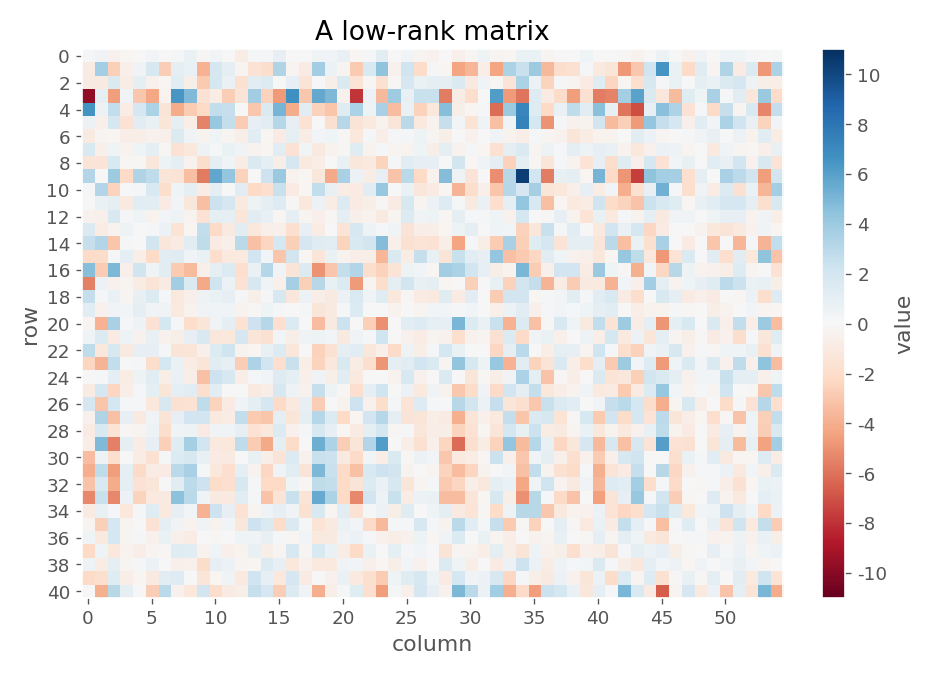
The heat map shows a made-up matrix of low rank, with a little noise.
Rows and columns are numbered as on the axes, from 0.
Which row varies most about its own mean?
3
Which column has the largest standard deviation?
34
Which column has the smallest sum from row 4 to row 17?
43
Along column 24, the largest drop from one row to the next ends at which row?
4
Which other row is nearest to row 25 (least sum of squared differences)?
28
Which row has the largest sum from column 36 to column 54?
20
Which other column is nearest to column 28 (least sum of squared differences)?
46
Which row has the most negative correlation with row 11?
13
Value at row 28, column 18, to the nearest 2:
2
